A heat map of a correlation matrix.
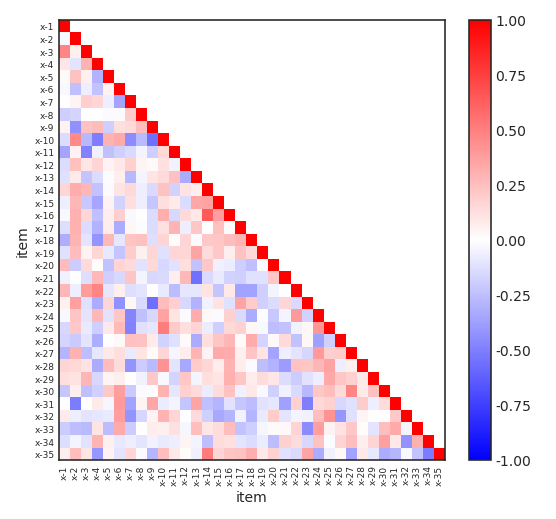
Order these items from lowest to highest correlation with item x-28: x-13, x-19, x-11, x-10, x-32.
x-19, x-11, x-32, x-13, x-10
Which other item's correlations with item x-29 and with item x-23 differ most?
x-9
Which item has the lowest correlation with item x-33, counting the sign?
x-23
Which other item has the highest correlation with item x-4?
x-22
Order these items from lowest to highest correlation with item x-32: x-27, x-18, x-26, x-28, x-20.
x-26, x-18, x-27, x-28, x-20
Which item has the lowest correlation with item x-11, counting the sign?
x-3
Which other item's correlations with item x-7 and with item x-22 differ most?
x-24
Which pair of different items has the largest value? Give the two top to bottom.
x-14, x-16
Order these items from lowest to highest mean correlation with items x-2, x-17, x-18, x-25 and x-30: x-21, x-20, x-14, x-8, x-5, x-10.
x-20, x-21, x-8, x-14, x-5, x-10
